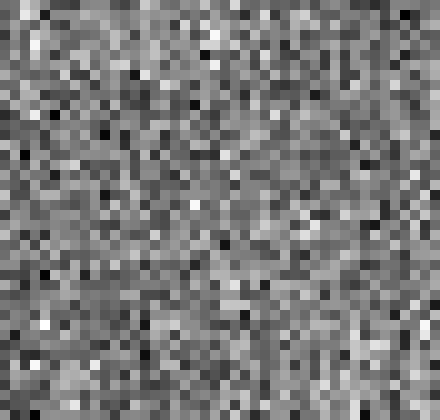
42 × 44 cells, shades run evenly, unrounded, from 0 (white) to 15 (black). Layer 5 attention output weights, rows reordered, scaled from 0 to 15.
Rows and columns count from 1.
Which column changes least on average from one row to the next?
39
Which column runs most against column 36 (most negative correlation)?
26
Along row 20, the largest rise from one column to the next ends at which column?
44
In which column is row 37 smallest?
4
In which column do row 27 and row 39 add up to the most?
15
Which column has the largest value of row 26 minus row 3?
21
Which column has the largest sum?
11
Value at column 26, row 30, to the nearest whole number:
10
